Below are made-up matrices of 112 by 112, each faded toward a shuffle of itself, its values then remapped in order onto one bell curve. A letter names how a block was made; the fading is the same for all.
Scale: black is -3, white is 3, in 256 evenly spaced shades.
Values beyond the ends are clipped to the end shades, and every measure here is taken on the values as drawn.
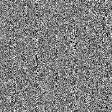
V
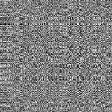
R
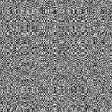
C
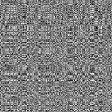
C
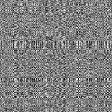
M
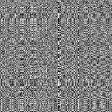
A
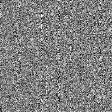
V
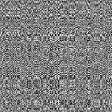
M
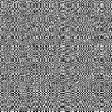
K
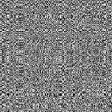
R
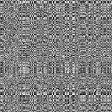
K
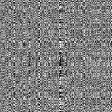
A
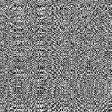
R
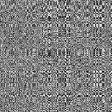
A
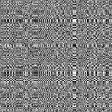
K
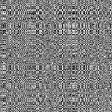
K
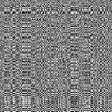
K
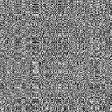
R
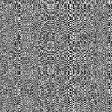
A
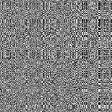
A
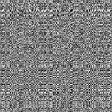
M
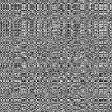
K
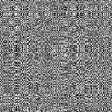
M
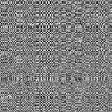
K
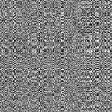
A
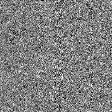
V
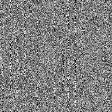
V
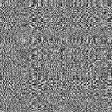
C
